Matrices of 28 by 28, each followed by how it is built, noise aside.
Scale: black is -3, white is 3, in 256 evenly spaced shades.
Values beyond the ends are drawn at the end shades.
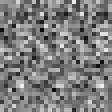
repeating columns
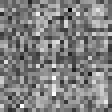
blocks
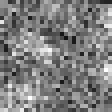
smooth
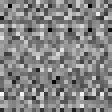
repeating columns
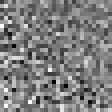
lower triangular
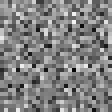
repeating columns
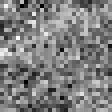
smooth
